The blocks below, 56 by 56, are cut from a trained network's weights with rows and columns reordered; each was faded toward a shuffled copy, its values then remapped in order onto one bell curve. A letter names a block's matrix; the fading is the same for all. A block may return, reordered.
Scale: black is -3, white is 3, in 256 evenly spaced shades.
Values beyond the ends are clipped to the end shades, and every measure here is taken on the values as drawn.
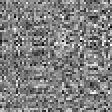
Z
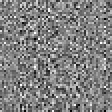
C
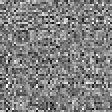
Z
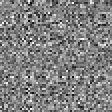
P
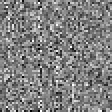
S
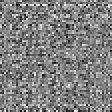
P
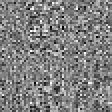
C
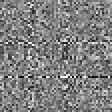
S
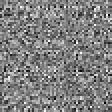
P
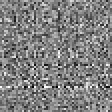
Z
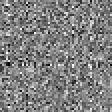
S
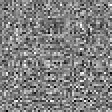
Z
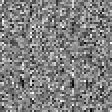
S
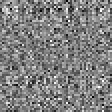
P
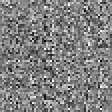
S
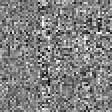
S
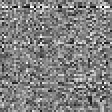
S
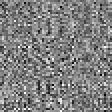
C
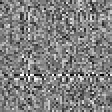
S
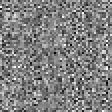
C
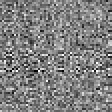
P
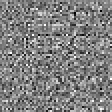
P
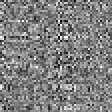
Z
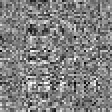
Z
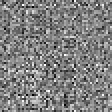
C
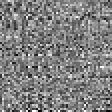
P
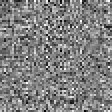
C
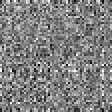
Z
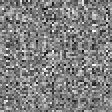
C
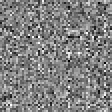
S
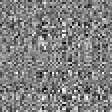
Z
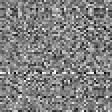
P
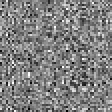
C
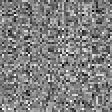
C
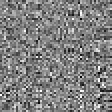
C
